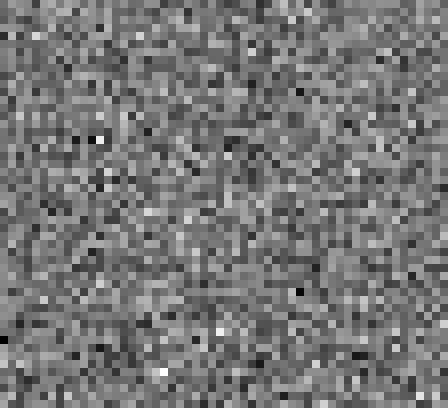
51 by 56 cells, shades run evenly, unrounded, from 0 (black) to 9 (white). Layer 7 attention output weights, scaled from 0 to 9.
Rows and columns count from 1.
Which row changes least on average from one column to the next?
9
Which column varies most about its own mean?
13
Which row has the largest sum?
38
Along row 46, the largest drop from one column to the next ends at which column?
41
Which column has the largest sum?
23
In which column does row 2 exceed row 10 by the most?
39
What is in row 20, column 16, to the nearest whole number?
5
